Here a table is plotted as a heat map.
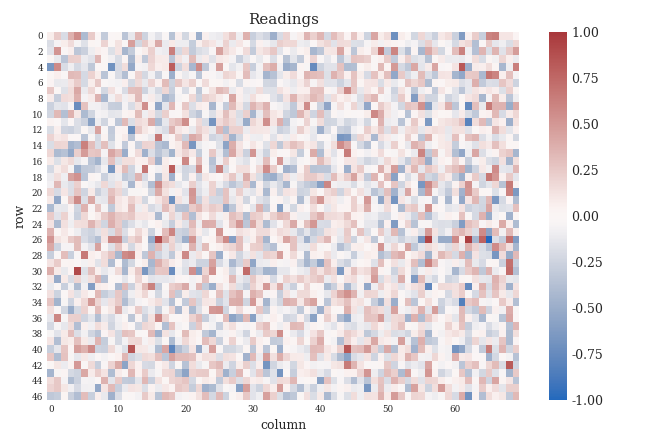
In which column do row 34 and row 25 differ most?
61
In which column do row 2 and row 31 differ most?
1
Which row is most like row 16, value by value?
38
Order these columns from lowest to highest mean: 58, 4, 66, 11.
11, 58, 4, 66
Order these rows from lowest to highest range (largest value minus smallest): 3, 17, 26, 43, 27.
3, 27, 43, 17, 26
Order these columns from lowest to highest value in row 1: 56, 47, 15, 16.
47, 15, 56, 16
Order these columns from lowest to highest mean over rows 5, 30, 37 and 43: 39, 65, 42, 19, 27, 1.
19, 27, 1, 42, 39, 65
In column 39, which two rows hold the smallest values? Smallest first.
4, 36
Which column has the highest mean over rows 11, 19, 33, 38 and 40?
44
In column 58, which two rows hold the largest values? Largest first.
45, 28
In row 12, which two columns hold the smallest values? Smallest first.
12, 40
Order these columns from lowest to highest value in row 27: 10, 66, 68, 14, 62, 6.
6, 14, 68, 10, 62, 66
